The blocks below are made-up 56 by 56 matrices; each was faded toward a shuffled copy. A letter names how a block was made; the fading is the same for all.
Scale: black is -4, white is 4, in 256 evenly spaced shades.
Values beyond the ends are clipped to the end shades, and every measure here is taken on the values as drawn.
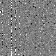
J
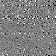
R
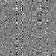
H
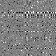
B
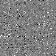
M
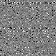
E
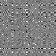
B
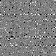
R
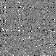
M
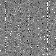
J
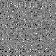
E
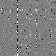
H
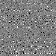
E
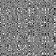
H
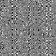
H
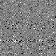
E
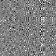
H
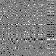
B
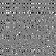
B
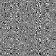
H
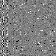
H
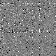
M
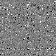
M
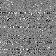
E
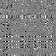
B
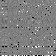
B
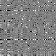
B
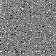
E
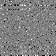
E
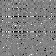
B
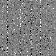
J
